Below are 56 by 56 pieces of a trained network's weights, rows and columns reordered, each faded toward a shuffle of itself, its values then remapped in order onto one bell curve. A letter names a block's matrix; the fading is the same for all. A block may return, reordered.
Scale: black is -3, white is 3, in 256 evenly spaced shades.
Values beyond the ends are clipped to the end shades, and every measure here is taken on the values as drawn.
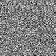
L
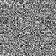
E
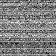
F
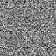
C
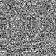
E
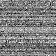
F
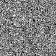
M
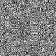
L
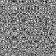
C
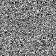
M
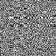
E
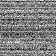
F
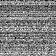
F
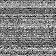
F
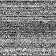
F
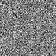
L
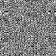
C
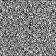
L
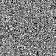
M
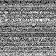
F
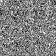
M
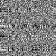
C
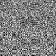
E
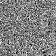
M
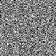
L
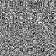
E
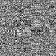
C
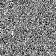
M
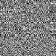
E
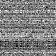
F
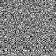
E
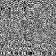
C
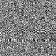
C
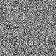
L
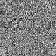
L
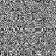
C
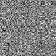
C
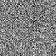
C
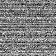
F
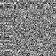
E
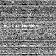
F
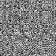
L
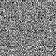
E
